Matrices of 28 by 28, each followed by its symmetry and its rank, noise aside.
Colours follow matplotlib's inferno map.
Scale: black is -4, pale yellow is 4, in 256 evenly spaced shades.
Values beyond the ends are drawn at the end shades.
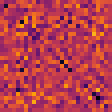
symmetric, rank six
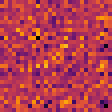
symmetric, rank six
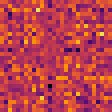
no symmetry, rank six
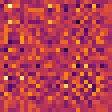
no symmetry, rank four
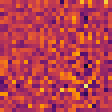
no symmetry, rank six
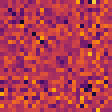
symmetric, rank six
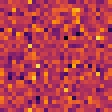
antisymmetric, rank six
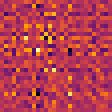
no symmetry, rank three
